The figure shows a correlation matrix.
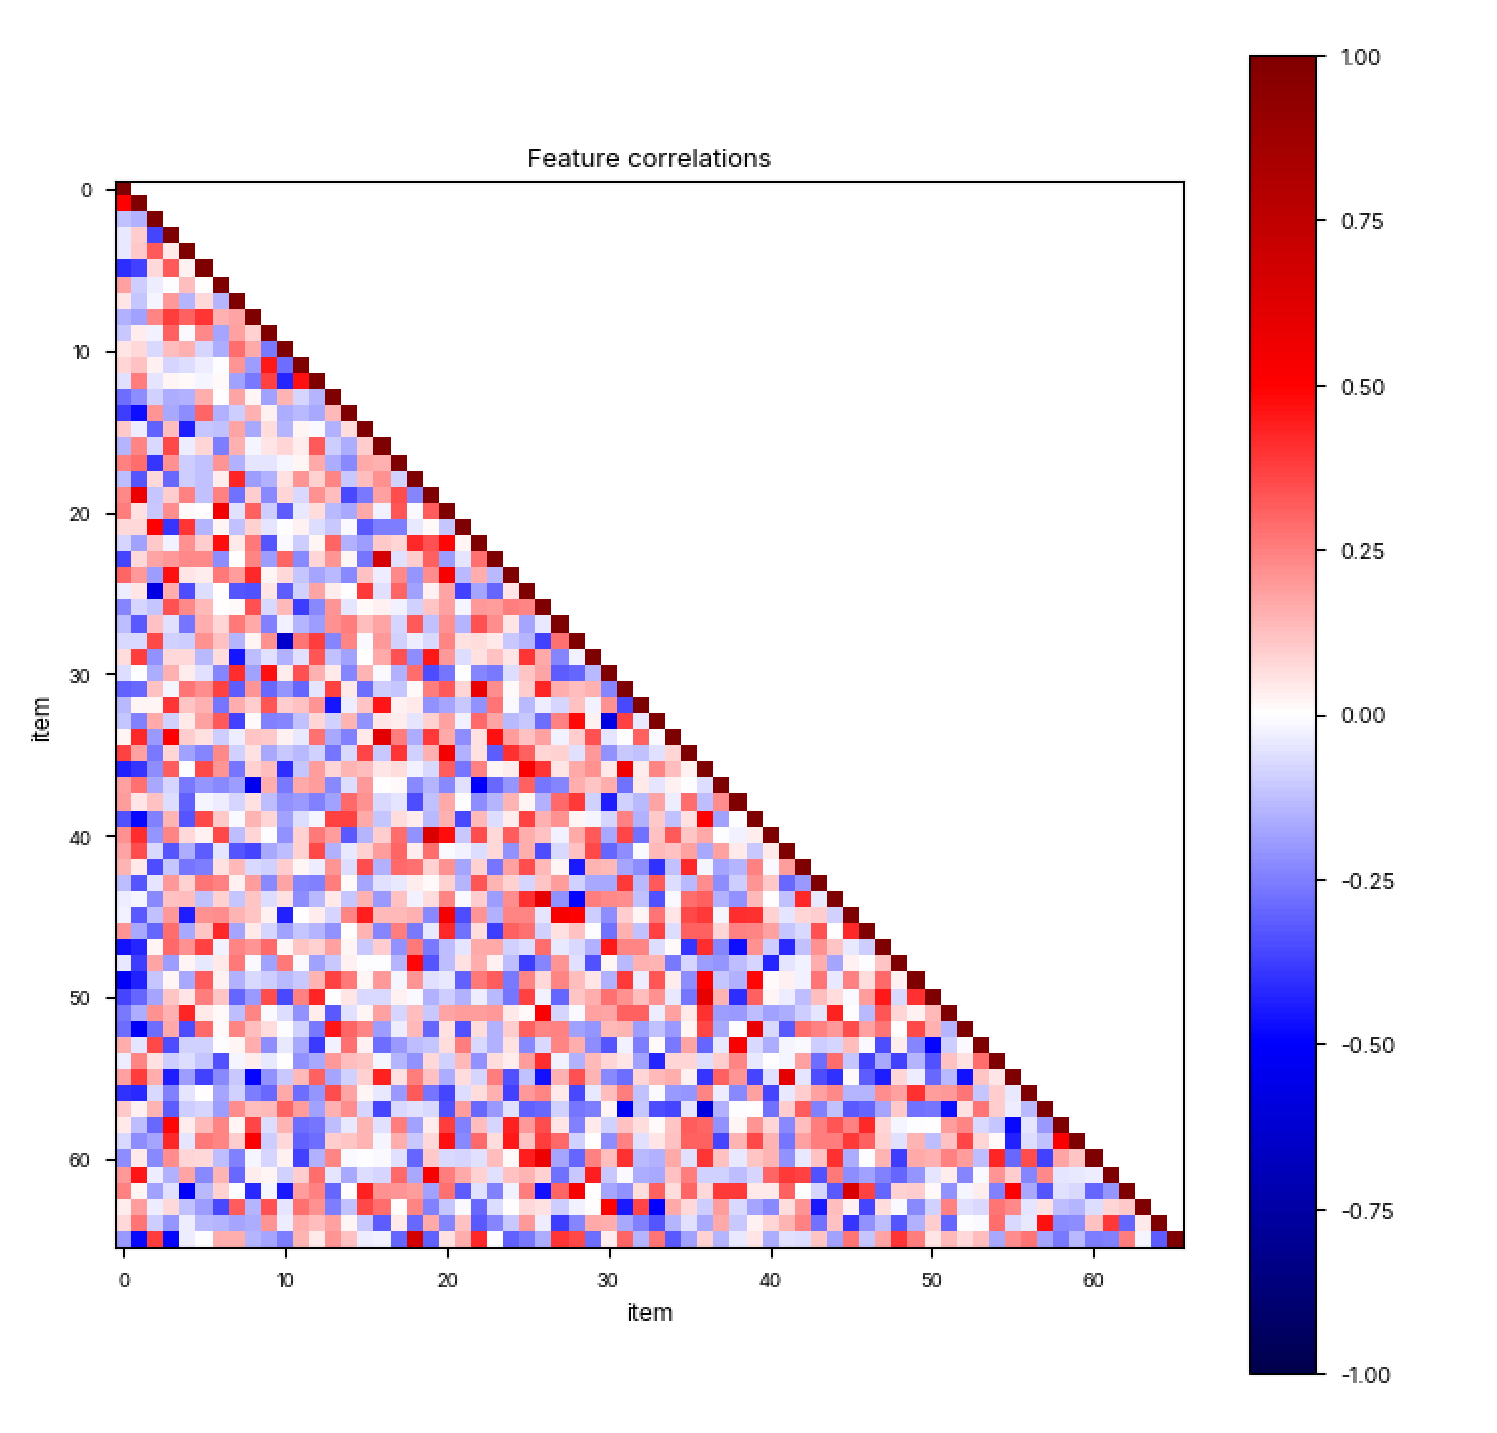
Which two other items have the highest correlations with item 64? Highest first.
57, 61
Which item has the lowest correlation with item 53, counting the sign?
50
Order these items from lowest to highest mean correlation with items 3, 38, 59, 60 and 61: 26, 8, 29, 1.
1, 29, 8, 26
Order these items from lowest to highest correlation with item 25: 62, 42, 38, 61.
38, 61, 62, 42
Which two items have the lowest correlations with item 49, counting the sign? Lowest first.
0, 1
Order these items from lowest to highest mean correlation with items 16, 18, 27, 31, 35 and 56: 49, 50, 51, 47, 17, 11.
11, 50, 17, 47, 51, 49
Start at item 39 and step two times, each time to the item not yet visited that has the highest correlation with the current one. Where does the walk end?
13
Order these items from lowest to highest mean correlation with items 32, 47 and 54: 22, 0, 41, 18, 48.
0, 41, 22, 48, 18
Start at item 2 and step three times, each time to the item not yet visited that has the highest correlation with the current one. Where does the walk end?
51
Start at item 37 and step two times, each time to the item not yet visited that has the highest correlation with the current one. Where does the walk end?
45
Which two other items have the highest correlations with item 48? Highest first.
18, 65
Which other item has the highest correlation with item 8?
59
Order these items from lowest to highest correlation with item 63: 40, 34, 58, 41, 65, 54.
40, 58, 65, 41, 34, 54
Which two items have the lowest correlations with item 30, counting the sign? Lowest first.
33, 38
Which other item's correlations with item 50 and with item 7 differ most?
36
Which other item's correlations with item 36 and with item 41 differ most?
55
